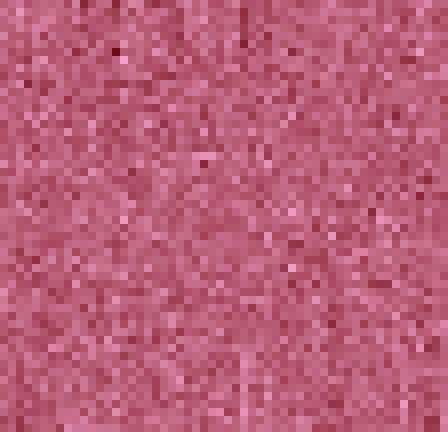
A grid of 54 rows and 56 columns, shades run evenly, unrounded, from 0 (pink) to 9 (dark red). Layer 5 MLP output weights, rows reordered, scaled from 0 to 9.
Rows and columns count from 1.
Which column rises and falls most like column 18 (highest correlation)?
54
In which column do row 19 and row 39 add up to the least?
12
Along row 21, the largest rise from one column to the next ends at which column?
26
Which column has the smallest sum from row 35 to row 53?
31
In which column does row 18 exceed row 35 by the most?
16
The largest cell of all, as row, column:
7, 15
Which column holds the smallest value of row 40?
50
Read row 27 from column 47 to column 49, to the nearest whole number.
7 2 4
